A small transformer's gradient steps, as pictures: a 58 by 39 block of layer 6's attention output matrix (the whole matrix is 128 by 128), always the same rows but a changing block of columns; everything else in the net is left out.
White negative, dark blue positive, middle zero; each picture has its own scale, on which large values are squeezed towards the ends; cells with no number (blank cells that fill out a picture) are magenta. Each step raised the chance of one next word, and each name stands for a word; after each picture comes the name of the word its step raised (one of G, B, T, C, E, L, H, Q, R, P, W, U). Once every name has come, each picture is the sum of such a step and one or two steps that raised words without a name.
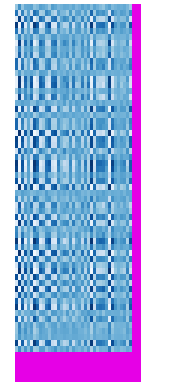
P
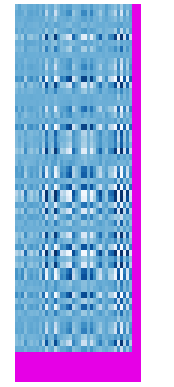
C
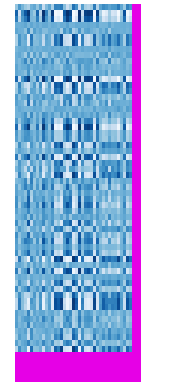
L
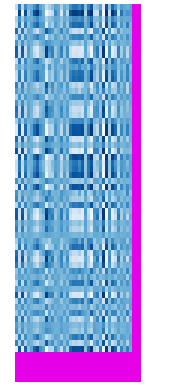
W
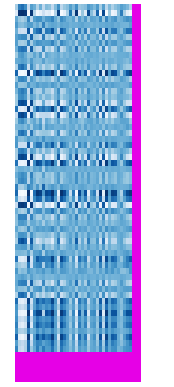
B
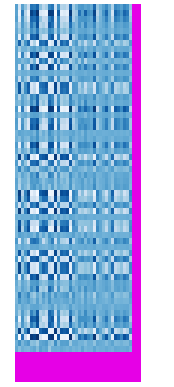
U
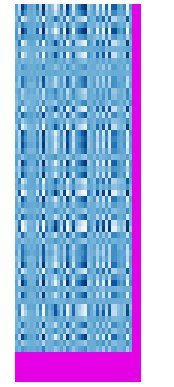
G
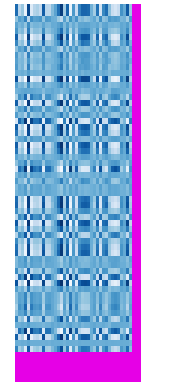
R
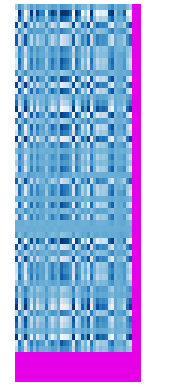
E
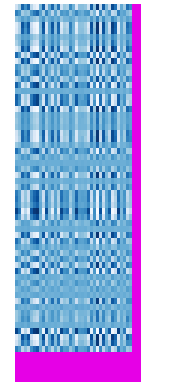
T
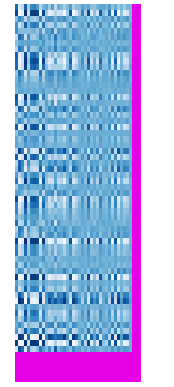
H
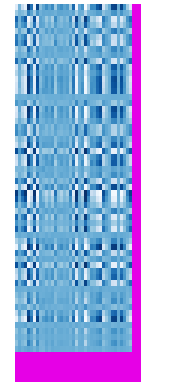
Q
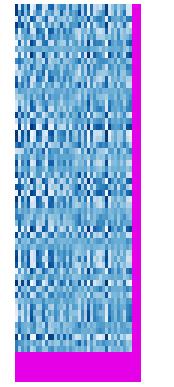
G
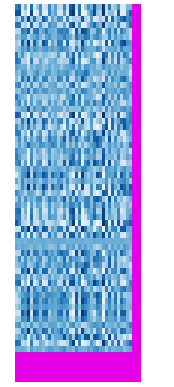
G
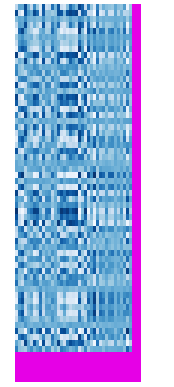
T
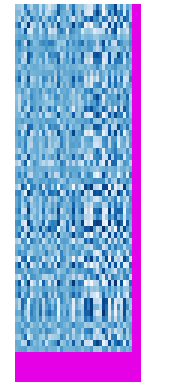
G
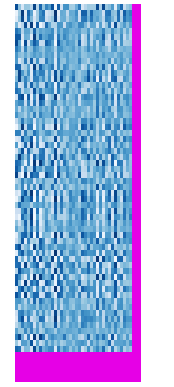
L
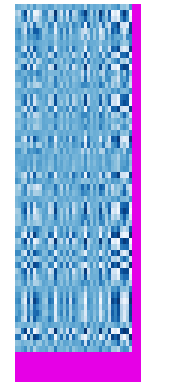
T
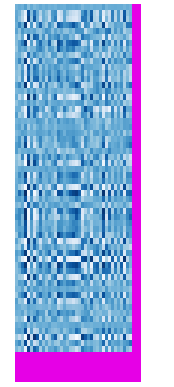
U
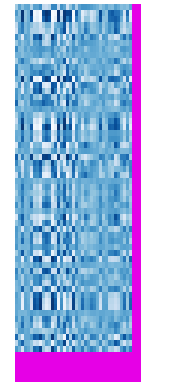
L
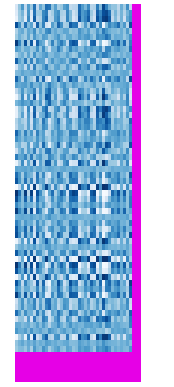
U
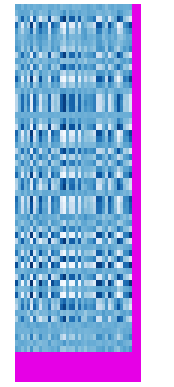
G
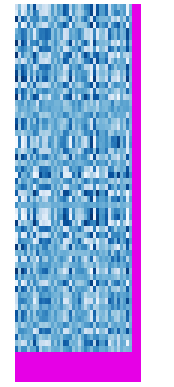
G
